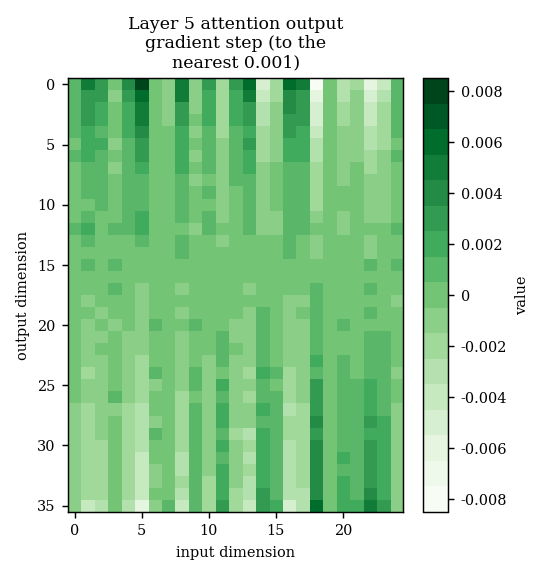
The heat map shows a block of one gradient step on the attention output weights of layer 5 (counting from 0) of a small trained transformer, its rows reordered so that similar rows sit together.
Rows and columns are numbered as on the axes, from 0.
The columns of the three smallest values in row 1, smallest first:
18, 22, 14
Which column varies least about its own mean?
19
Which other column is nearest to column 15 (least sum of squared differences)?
21
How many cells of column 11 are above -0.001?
23
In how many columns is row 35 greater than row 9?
10
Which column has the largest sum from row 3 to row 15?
5
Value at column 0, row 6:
0.001
